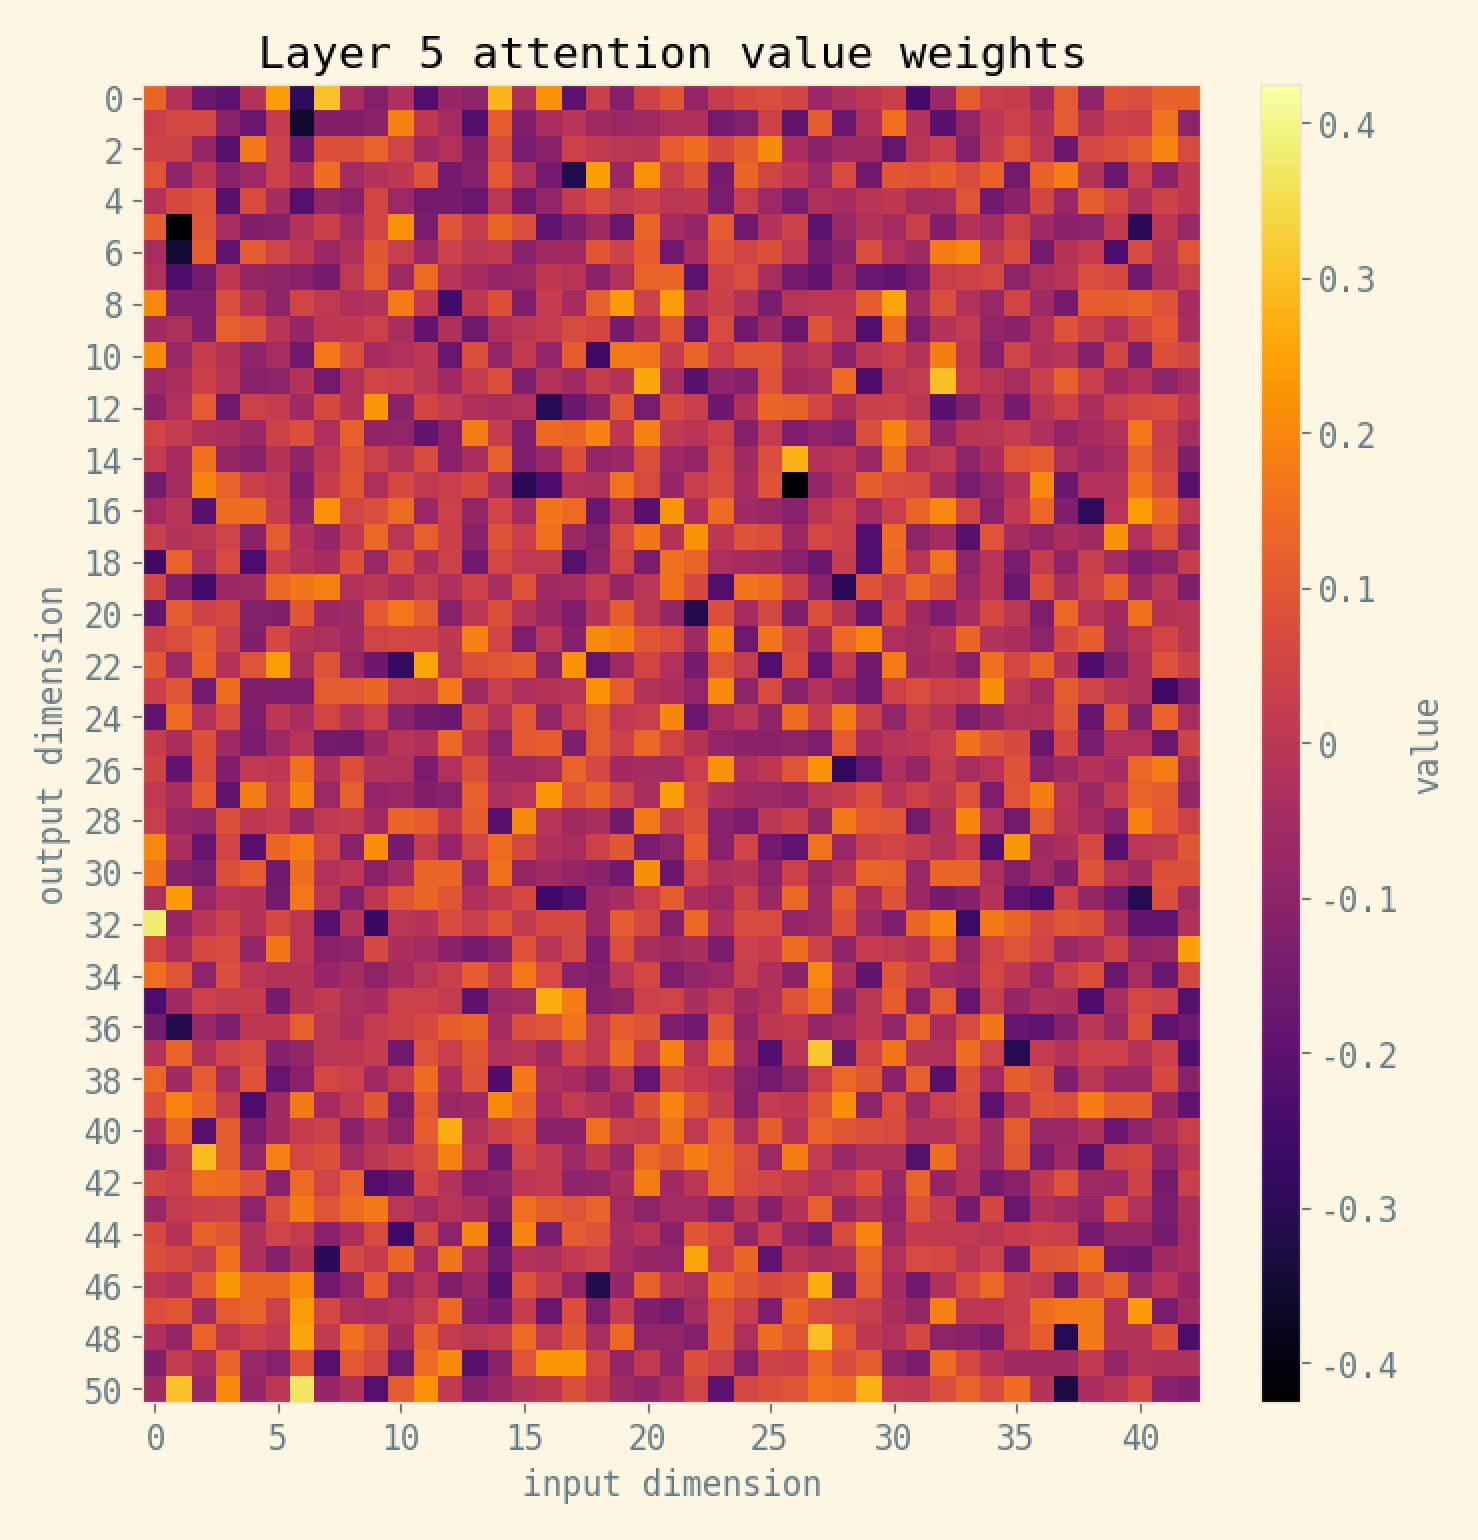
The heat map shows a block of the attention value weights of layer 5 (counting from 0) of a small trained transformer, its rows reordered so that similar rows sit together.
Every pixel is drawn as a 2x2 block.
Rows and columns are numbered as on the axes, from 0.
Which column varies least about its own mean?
8
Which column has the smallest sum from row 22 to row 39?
25
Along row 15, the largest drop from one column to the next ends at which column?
26
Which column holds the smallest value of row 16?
38
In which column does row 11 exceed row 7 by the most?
32
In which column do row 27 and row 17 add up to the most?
16
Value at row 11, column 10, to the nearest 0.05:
0.05
